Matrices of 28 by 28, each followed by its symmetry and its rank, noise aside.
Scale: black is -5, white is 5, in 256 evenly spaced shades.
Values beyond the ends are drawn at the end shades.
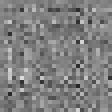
antisymmetric, rank four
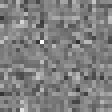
no symmetry, rank four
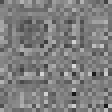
symmetric, rank three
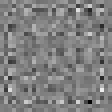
antisymmetric, rank two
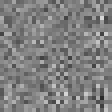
no symmetry, rank four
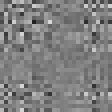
antisymmetric, rank two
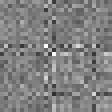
symmetric, rank two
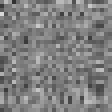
antisymmetric, rank four
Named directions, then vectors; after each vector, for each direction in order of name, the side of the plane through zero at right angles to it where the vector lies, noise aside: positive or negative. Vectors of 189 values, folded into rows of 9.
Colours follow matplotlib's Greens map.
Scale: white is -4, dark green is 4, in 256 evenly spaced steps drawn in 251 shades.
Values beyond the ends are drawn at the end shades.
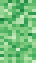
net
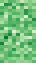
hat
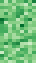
negative, positive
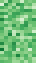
positive, positive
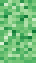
negative, negative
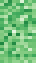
positive, positive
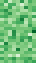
negative, negative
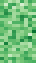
negative, negative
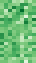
positive, positive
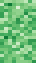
positive, negative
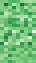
positive, positive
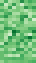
negative, negative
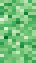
positive, negative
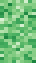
positive, negative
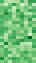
negative, negative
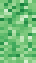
positive, positive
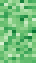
negative, negative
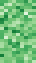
negative, positive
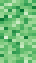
negative, positive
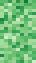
negative, positive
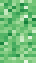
positive, positive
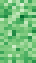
negative, negative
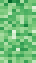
positive, positive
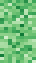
negative, positive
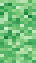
positive, negative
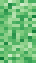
negative, negative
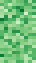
negative, positive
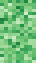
negative, positive
